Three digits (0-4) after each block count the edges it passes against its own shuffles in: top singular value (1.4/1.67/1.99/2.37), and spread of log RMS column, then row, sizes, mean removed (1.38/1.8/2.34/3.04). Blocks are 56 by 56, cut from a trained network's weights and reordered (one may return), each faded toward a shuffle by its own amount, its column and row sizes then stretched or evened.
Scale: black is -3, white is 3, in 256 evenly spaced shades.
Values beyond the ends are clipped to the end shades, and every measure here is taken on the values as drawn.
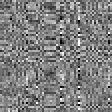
4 2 1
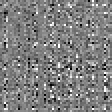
0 4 2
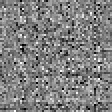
0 3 0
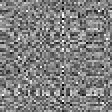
4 1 2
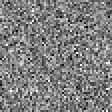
0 0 1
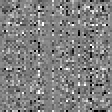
0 4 3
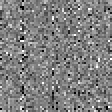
0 3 1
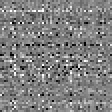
0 3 4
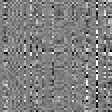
4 4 1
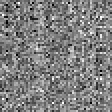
1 2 1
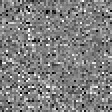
2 2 2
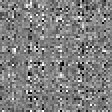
0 4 3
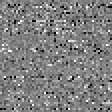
0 0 3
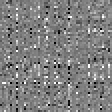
2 4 1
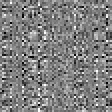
4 4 1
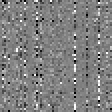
1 4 1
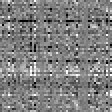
3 4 2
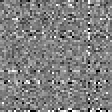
3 2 3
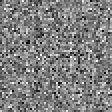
0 0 2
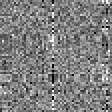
3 2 0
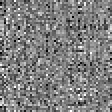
3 3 0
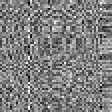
4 1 1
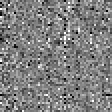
0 3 1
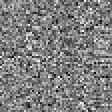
2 1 0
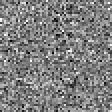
1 0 2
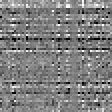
4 4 3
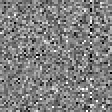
1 1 1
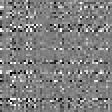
4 3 4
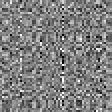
4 3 1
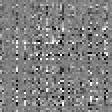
0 4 4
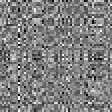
4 3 2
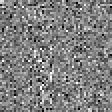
1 3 1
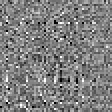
3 2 1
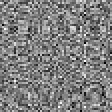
4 1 1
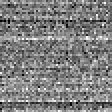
3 1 2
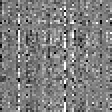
3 4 2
